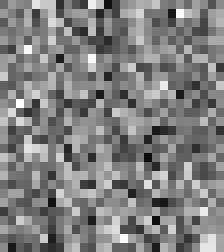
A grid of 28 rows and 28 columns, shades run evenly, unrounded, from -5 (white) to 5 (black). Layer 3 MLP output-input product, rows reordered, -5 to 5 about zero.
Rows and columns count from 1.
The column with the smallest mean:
18
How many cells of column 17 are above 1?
8
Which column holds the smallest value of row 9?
1
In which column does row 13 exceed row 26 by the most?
14
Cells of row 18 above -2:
24
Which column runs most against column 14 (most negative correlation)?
7
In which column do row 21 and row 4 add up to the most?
11
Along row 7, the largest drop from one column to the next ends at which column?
9
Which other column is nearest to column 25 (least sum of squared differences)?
23
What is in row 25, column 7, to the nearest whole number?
2
